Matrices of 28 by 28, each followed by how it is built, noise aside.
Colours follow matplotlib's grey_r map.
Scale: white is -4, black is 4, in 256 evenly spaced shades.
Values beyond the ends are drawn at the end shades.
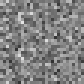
repeating rows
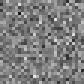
noise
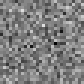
noise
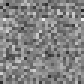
repeating columns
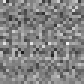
repeating columns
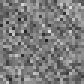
Toeplitz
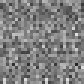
repeating columns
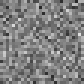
noise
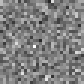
noise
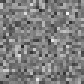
repeating columns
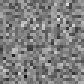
repeating columns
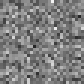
repeating rows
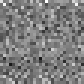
repeating columns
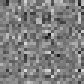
low rank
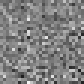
low rank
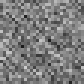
Toeplitz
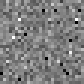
sparse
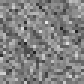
Toeplitz
